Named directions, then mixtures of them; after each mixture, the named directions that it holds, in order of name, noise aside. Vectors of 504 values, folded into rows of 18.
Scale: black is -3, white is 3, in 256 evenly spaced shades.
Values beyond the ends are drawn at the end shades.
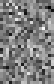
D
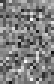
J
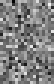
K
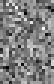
D.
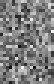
J, K.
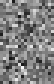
D, K.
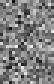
D, K.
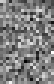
J.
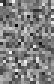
J, K.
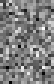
D, J.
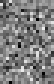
D, J.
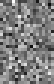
K.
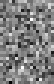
J, K.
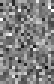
D, K.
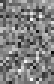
J.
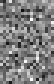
J.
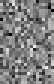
D, K.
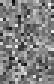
K.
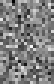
K.
